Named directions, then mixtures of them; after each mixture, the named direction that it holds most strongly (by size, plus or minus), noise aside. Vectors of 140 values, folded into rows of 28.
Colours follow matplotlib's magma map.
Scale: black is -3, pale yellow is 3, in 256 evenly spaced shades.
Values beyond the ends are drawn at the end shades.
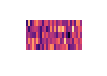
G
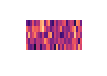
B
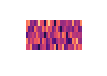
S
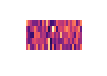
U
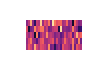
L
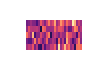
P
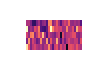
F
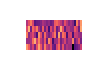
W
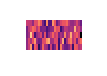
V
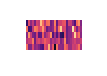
B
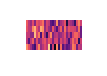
B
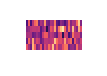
G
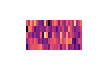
B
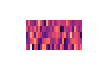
V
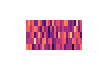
W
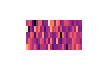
F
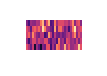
B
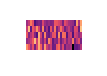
W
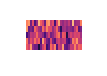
S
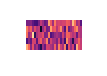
P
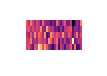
P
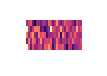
F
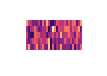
U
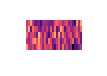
W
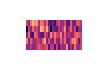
F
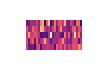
B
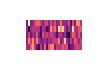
G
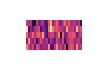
F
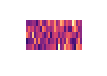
P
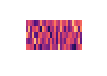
P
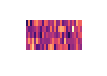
G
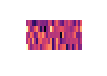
F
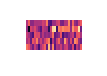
U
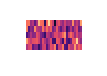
S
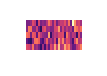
P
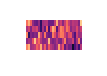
W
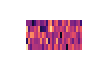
F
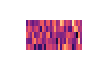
P
